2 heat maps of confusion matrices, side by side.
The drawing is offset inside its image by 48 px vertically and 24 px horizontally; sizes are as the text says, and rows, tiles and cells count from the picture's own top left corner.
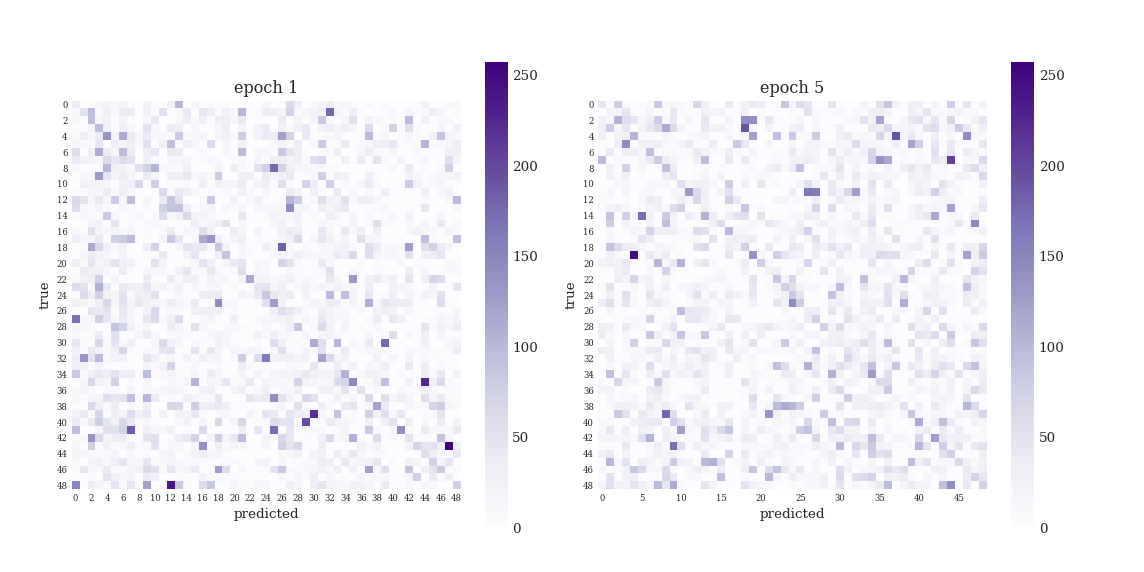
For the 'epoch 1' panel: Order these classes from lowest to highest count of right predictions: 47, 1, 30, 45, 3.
47, 1, 45, 3, 30
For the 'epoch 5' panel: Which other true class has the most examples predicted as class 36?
7
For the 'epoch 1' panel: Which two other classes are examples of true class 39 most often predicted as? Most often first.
30, 33
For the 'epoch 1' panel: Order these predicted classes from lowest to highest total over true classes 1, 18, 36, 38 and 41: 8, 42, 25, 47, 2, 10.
8, 47, 10, 42, 25, 2
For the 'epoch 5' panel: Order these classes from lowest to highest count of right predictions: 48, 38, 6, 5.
5, 38, 48, 6
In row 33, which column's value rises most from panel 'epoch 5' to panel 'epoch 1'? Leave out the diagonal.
12
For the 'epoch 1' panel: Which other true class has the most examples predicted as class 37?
46
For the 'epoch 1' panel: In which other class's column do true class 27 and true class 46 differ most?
0
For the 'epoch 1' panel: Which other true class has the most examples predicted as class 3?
9
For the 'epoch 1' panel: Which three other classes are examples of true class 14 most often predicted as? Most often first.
4, 11, 21
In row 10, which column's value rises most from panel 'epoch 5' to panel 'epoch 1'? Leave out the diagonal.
42
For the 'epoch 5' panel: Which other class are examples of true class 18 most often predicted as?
1
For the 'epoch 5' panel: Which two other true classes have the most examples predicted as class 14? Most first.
45, 17
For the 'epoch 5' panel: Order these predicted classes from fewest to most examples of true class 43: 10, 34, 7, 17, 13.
17, 13, 7, 10, 34
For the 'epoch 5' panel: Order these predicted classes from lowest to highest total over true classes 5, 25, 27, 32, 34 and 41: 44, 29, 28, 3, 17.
28, 44, 17, 29, 3
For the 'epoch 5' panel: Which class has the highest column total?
34
